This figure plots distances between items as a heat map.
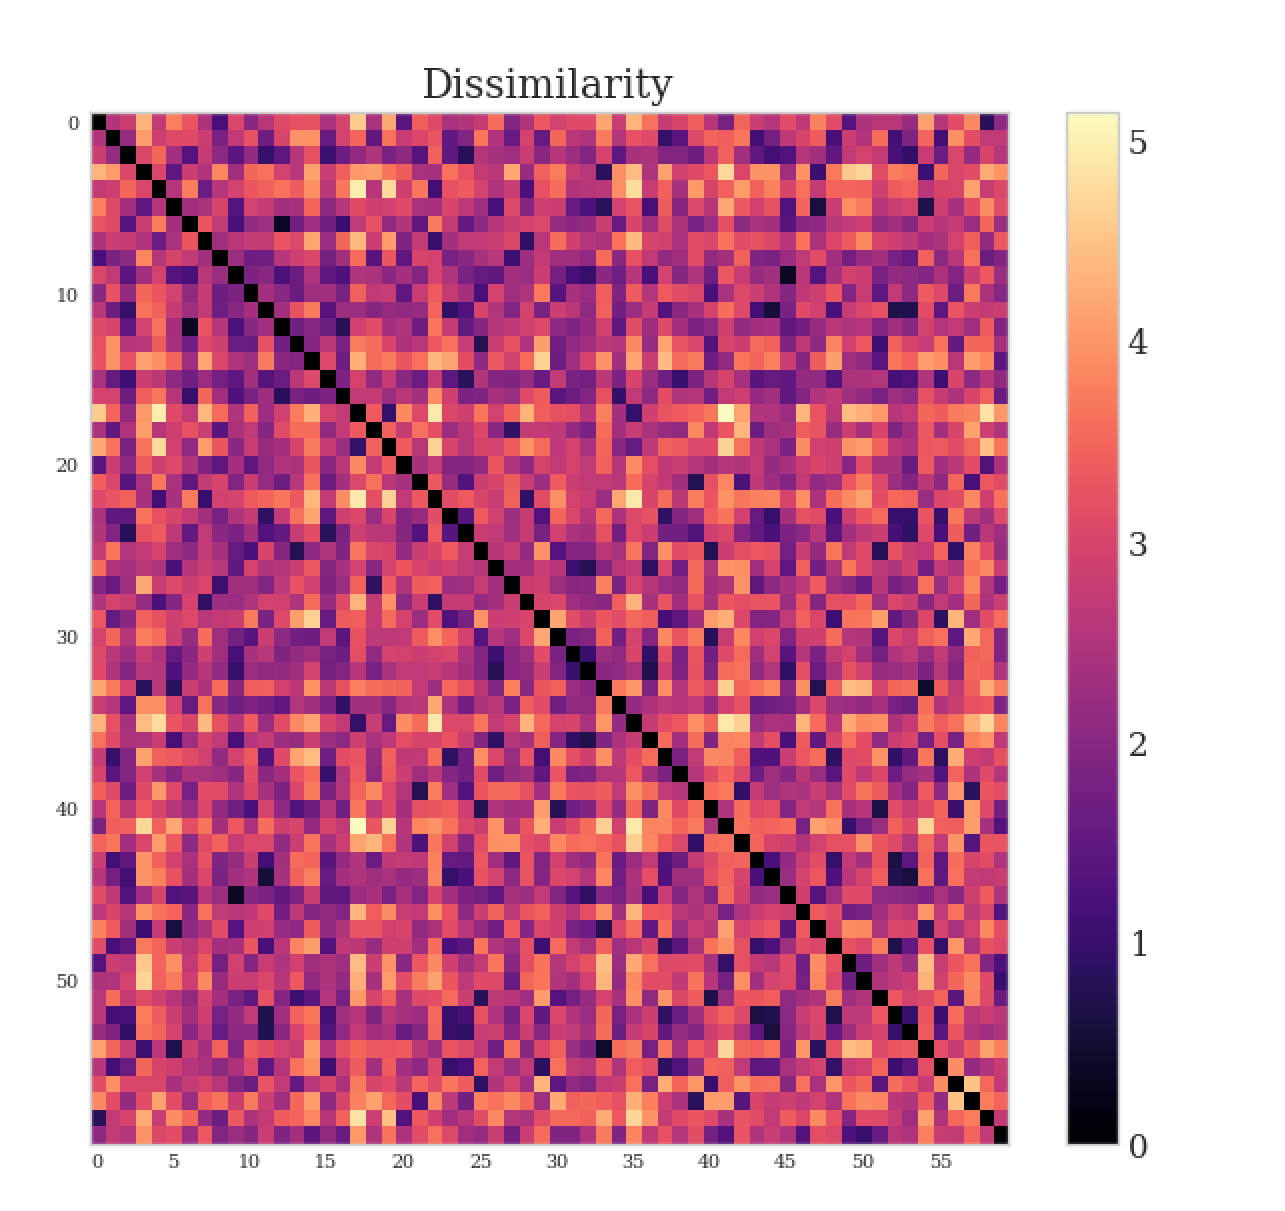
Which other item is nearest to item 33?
54
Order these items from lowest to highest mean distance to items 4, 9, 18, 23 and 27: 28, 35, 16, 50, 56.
28, 16, 50, 56, 35
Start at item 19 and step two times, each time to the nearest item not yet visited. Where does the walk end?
35
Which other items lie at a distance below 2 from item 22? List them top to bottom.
4, 7, 28
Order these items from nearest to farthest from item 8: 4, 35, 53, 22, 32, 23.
53, 23, 32, 4, 22, 35
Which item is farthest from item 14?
29
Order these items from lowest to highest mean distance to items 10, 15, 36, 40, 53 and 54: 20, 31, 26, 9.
9, 31, 26, 20
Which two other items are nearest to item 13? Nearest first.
25, 51
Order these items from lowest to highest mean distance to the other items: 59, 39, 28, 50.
59, 28, 39, 50
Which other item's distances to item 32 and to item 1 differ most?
36
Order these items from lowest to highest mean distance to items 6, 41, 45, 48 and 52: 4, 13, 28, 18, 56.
18, 13, 28, 56, 4
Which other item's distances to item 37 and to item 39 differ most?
42
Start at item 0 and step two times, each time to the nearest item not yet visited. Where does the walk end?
20
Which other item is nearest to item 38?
15
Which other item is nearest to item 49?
41
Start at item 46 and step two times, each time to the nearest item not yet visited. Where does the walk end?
50
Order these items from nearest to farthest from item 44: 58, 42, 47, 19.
19, 58, 42, 47
